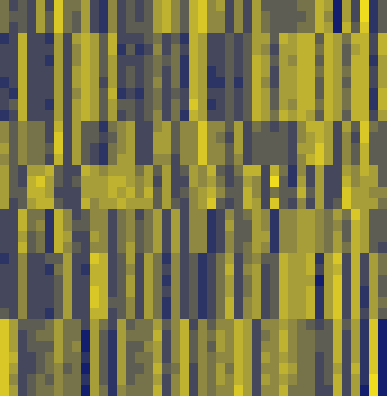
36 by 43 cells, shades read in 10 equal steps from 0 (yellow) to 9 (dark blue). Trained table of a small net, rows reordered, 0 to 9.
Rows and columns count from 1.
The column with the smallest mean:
40
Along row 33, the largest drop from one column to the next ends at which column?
42
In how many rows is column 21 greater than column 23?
23
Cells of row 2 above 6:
10
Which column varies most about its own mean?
41
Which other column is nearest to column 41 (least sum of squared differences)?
22
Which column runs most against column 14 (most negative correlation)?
37
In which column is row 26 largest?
36
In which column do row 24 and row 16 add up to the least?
11
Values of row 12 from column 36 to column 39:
2 3 7 3
